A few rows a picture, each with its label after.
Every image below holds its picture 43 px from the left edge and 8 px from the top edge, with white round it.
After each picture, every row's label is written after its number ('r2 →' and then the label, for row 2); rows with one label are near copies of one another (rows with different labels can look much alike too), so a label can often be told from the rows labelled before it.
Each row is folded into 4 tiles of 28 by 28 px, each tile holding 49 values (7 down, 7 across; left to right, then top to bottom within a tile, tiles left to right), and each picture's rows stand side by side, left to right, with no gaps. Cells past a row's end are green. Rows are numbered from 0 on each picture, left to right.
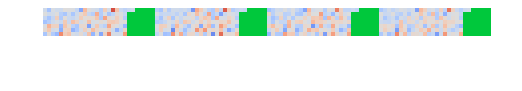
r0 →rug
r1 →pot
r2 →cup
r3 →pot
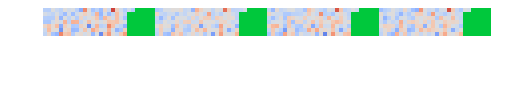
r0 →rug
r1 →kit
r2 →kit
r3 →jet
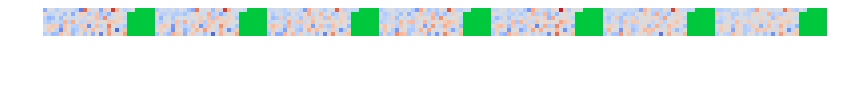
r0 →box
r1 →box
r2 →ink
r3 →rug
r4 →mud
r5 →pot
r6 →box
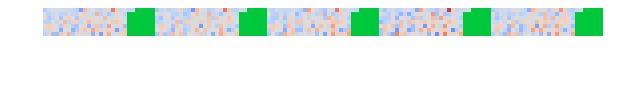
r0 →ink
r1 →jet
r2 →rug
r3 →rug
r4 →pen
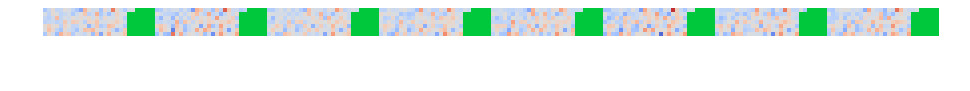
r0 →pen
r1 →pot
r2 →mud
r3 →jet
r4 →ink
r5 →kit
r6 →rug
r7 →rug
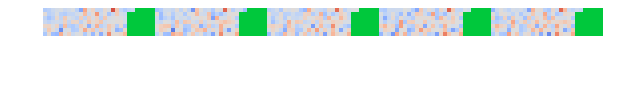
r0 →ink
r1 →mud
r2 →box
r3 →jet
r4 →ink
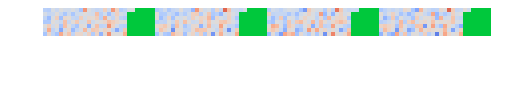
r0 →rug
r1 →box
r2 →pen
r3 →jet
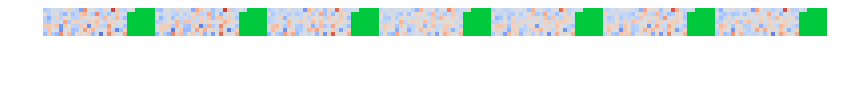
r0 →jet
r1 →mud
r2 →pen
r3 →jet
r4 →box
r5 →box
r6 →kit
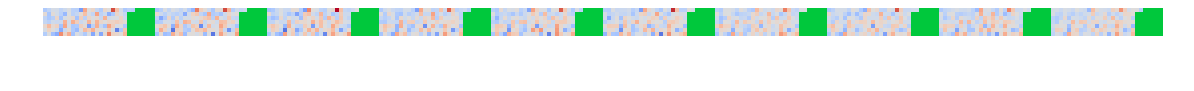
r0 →ink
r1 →box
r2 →jet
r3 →ink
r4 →kit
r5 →kit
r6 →jet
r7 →jet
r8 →ink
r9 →rug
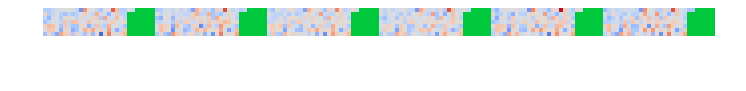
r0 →kit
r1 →mud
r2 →kit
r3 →pot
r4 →kit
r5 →ink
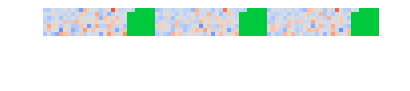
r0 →mud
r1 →ink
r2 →pen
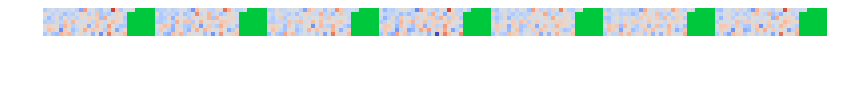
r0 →box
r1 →ink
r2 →pen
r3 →kit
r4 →rug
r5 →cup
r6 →mud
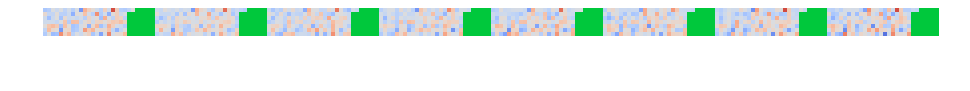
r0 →pot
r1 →pot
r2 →kit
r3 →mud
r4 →mud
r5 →ink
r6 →jet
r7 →pot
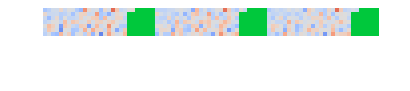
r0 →box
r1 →jet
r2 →pot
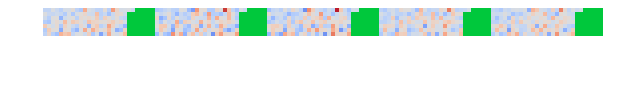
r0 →rug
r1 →jet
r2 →kit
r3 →rug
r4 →pot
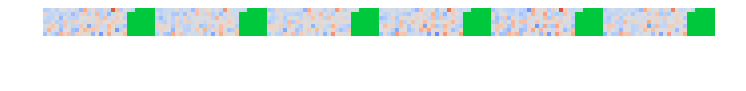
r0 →box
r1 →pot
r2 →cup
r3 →pen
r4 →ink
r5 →pen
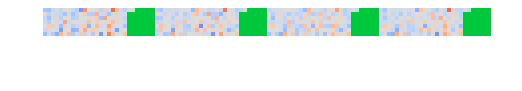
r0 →jet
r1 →pot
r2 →jet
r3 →kit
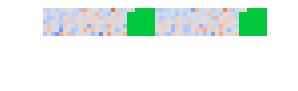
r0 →kit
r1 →kit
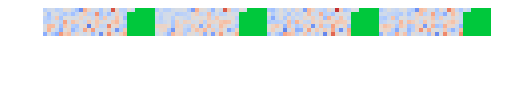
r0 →pen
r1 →box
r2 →mud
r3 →pen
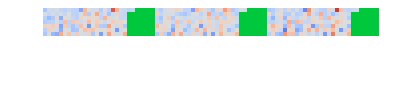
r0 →ink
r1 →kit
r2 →mud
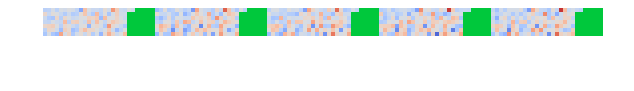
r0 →jet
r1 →cup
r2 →pen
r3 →box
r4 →pot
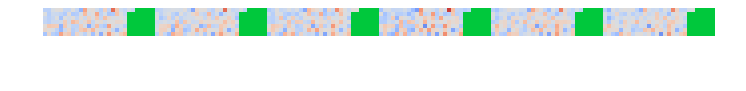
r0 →ink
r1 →mud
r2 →pen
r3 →ink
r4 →kit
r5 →kit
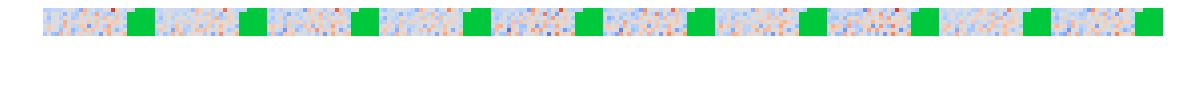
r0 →jet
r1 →pot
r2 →kit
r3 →kit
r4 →pot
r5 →jet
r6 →rug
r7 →ink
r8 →pot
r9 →jet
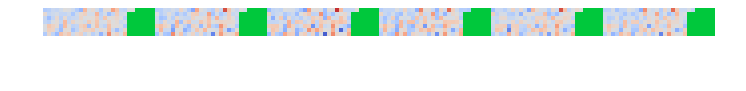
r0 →jet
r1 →jet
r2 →box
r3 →ink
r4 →box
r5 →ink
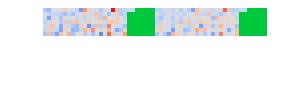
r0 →kit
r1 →mud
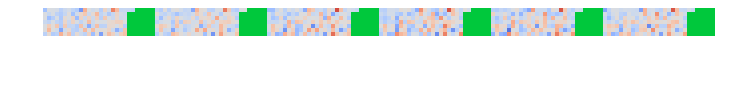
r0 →ink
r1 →kit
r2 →mud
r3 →rug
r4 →jet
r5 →ink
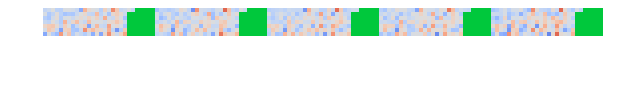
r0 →pen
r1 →jet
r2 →pot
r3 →pot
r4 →rug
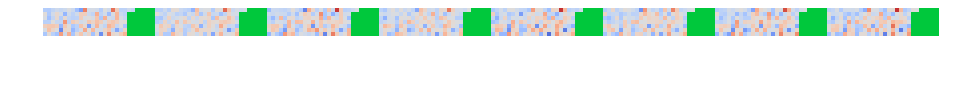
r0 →jet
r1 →box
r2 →pen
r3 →mud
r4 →box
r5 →cup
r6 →jet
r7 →box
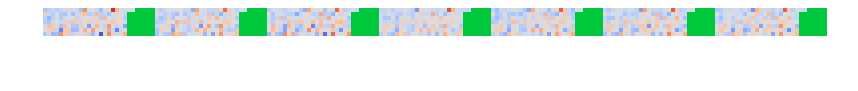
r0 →box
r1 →rug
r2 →pen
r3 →ink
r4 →kit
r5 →jet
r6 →mud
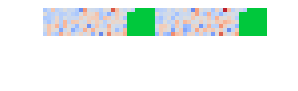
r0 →cup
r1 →mud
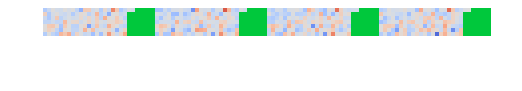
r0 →pen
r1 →kit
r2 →rug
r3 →box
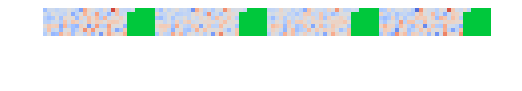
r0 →ink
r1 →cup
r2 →mud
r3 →cup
